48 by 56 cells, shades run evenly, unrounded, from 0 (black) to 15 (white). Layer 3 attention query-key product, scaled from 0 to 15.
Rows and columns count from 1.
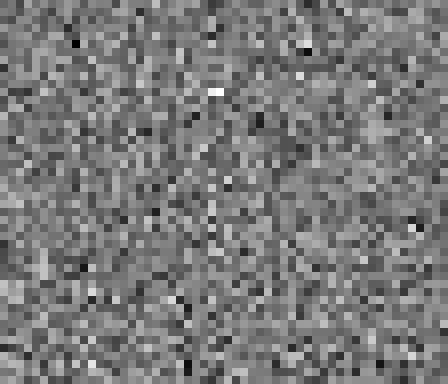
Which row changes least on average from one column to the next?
42
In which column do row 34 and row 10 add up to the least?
47
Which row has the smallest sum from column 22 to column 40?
16
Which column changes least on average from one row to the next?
34
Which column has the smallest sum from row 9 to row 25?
36
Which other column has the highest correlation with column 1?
37
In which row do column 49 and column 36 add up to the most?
31
